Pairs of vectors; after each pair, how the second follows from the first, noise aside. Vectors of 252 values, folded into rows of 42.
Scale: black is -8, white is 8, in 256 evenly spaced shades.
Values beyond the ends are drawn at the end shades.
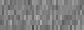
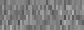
wrapped around.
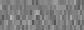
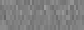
wrapped around, shrunk.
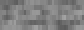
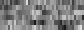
scaled up.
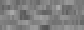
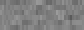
reversed, negated, shrunk.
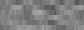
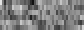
wrapped around, scaled up.
